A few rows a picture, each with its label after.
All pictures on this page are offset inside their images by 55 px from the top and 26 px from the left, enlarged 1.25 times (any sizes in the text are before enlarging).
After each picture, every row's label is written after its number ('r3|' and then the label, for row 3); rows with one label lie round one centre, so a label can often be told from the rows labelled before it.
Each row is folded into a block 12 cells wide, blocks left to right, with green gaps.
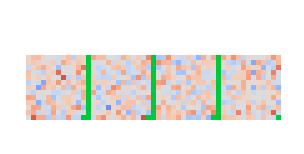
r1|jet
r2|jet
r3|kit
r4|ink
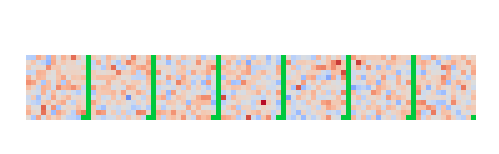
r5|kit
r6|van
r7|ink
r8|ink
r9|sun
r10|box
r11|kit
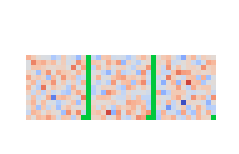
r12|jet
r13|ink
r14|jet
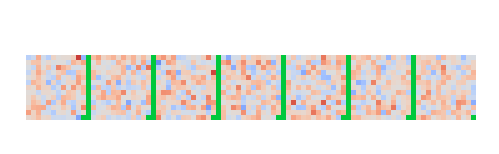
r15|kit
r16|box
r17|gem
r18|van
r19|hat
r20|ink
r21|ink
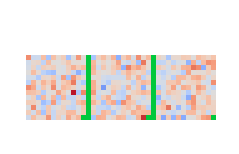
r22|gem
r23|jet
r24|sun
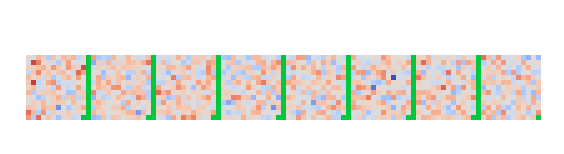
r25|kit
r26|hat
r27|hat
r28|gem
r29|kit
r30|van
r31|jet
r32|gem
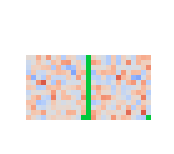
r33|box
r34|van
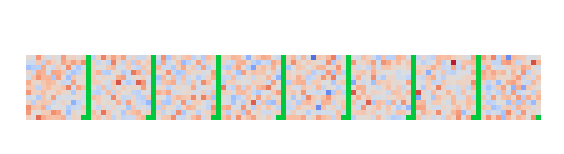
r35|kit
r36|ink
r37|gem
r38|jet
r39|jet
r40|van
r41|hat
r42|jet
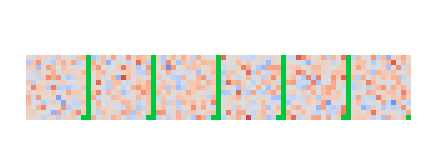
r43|van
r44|kit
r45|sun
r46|ink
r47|kit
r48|box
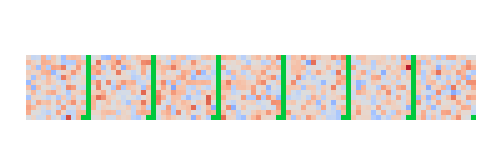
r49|sun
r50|van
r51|van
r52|gem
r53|kit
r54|sun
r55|jet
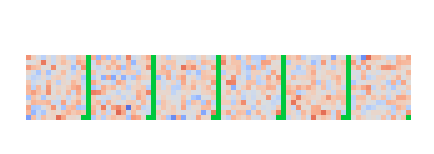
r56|hat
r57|hat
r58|sun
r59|kit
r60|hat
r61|sun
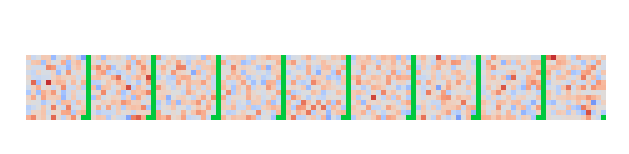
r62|ink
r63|sun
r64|ink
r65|kit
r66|van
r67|gem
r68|box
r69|kit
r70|jet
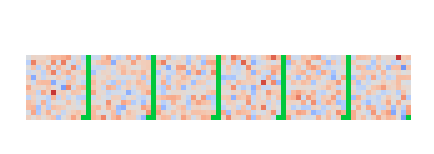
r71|box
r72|kit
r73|ink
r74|ink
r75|ink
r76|kit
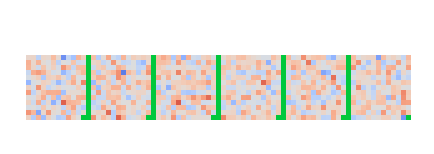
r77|sun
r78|ink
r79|jet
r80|gem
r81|gem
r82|van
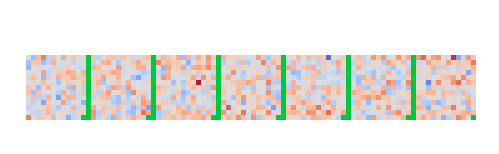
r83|kit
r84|van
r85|jet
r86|gem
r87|hat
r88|box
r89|gem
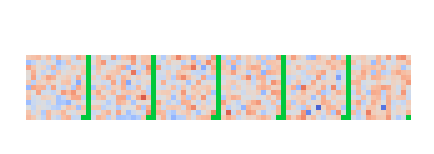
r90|gem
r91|box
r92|sun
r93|sun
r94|jet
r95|kit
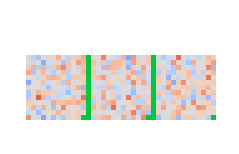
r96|sun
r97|jet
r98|hat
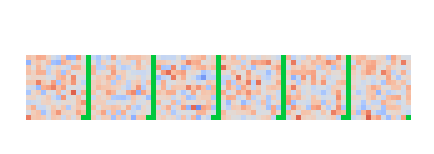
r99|gem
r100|van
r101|van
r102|van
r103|van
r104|jet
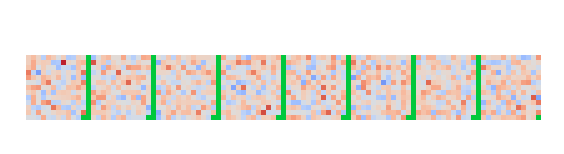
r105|hat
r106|van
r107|hat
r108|jet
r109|jet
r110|sun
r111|gem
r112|gem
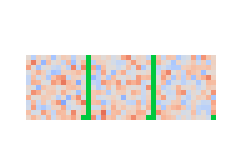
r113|gem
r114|gem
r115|kit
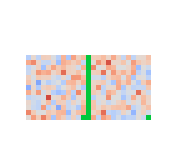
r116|kit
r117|van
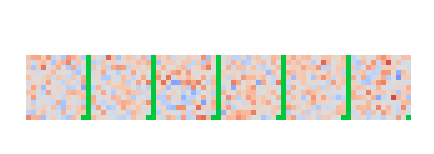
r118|box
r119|gem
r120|jet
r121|box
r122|box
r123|van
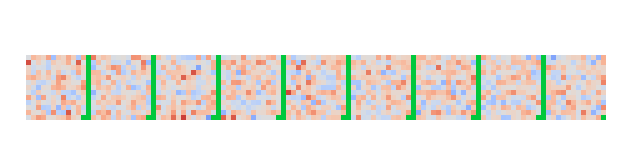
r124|jet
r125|ink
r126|ink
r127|box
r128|hat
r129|sun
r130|box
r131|gem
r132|hat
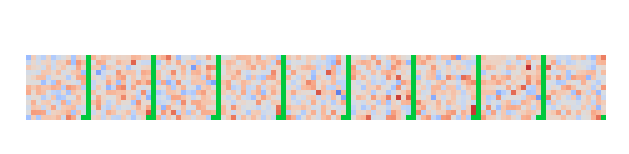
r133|hat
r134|box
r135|ink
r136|kit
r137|gem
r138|jet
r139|kit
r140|gem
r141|gem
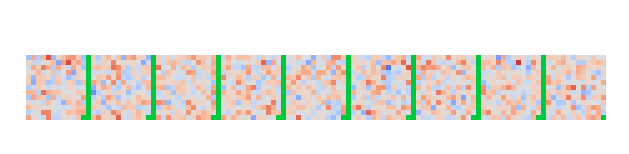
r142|box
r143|ink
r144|gem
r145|box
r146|kit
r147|box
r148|box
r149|hat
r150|jet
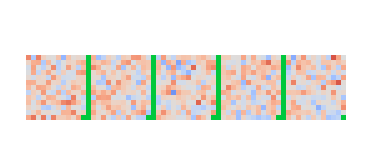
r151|ink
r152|van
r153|sun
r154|van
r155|kit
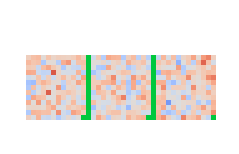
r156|box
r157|box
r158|kit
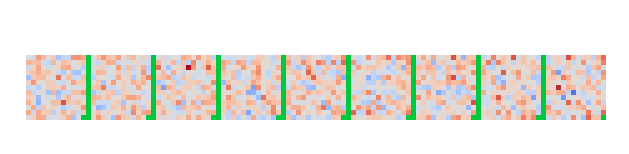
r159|kit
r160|ink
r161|sun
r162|van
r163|van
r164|kit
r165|gem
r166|jet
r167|hat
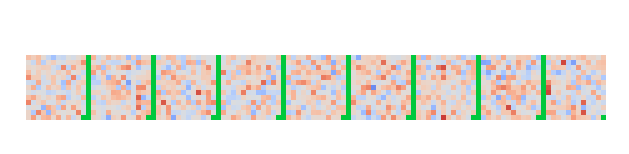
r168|jet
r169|sun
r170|van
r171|jet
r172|box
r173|sun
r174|ink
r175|hat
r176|hat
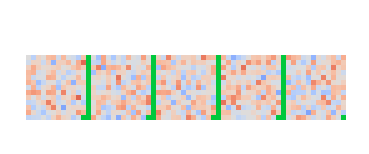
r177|hat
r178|sun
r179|kit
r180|van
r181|jet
